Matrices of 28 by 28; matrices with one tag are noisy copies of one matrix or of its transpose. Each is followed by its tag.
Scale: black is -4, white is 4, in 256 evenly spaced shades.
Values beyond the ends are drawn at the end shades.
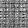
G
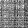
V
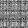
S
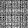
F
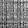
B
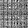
G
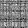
S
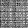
F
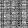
S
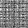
G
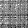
V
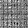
G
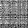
V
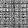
G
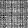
F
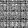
S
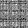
S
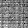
B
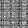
S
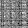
S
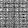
G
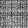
F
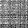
V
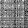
V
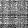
V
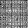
F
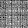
F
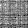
V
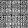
F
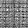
G
